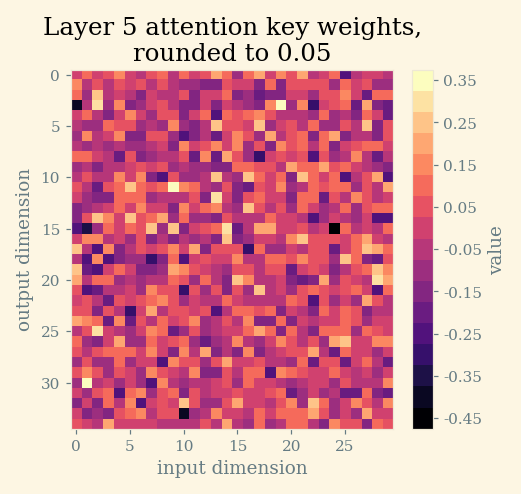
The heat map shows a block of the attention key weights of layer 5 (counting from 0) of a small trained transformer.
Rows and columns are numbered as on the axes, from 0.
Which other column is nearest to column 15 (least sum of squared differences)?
23
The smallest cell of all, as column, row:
24, 15
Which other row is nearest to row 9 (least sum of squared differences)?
1
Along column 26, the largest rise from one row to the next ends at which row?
32
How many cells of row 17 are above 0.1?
6
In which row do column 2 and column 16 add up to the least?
17
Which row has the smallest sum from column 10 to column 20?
2
